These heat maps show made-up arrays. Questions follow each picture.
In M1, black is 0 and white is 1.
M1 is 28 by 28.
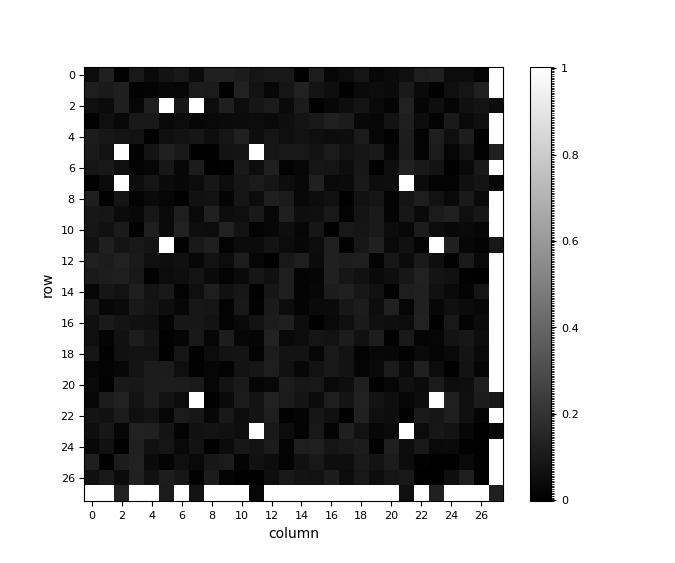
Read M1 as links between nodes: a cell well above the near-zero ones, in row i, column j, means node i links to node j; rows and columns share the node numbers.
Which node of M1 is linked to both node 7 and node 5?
node 2
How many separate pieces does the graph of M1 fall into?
2
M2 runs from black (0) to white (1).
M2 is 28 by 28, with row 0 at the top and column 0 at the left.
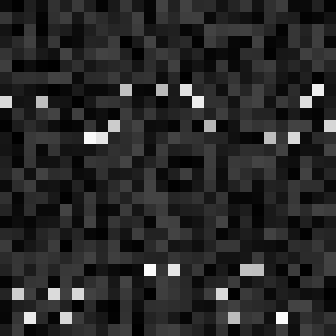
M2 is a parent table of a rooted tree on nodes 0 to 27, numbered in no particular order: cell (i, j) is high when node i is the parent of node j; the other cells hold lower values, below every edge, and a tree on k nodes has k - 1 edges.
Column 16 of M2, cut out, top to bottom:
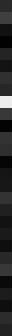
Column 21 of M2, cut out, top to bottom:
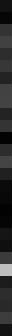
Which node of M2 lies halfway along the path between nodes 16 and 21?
11
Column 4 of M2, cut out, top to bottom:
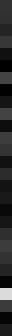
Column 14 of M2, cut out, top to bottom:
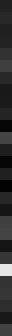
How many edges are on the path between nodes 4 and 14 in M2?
4
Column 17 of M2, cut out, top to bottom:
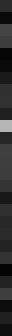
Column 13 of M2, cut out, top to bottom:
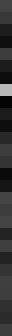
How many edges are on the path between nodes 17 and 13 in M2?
3
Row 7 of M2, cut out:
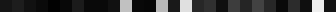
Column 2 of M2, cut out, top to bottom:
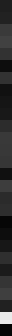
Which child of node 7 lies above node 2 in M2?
26
